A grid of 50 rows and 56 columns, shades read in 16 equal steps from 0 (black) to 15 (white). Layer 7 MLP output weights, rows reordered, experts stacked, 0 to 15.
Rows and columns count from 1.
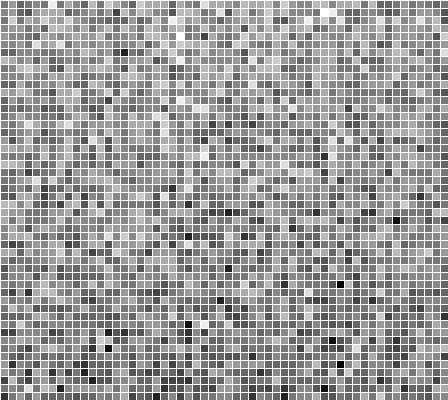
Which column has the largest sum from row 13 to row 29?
21
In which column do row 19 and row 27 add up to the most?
13
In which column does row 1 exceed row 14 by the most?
7
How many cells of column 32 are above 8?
22
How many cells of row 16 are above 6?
46
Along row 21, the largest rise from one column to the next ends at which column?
31
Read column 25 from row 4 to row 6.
8 8 10
